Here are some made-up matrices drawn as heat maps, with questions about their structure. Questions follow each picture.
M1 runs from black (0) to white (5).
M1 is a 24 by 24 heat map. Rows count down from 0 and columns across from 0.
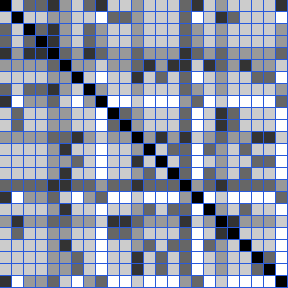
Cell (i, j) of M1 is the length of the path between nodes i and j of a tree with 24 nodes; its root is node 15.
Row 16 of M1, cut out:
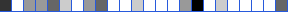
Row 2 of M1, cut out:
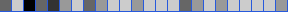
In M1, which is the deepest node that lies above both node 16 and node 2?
4
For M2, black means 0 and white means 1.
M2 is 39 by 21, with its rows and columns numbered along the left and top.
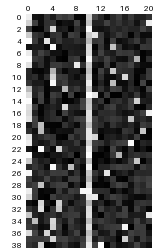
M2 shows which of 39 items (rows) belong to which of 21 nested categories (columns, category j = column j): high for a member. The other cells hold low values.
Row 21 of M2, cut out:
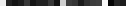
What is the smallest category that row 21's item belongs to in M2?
17
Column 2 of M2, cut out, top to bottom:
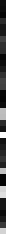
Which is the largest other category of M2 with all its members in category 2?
5
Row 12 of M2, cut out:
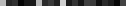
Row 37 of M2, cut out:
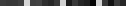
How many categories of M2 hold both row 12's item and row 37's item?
1
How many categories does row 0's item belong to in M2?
2
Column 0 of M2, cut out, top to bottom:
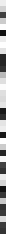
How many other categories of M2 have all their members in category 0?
10
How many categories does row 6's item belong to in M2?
2
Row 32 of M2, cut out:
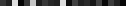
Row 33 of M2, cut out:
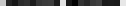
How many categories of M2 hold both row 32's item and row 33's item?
1
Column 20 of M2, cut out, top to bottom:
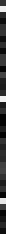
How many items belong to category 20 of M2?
3
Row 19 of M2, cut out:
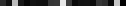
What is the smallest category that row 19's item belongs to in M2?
19
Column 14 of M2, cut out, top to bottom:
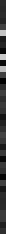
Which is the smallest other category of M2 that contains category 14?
4
